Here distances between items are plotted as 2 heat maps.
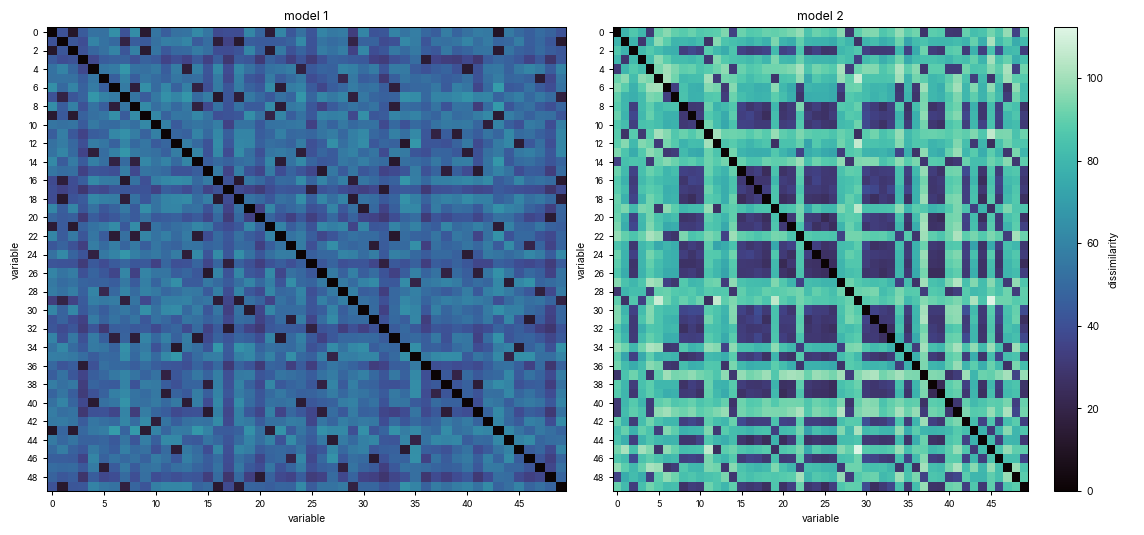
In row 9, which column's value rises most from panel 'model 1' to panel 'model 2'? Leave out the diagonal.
0
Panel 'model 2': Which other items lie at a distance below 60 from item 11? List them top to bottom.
1, 3, 29
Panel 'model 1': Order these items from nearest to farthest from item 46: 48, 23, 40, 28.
23, 48, 28, 40
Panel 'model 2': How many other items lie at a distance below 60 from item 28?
7
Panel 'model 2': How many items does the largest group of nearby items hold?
25
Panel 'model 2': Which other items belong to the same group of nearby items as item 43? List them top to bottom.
5, 12, 19, 45
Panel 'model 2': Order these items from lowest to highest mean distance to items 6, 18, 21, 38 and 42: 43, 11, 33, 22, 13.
33, 13, 22, 43, 11
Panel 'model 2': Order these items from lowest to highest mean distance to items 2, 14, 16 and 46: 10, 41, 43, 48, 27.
10, 48, 41, 43, 27
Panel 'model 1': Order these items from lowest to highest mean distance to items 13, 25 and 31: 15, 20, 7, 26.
20, 15, 26, 7
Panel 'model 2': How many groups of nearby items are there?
5
